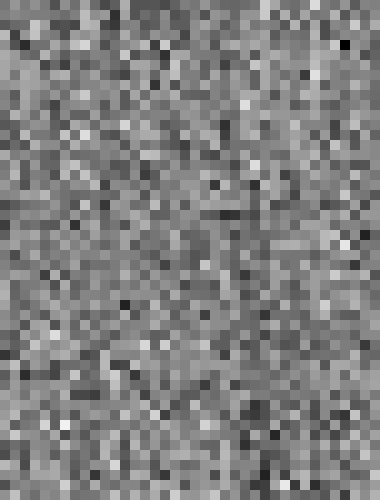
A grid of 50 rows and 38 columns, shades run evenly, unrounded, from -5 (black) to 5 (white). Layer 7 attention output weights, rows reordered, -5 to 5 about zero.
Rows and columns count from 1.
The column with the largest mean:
4
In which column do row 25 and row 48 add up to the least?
27
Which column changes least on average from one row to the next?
20
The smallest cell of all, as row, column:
5, 35
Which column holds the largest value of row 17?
26
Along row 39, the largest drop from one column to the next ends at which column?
24
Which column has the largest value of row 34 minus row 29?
6
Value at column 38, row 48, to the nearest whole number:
3
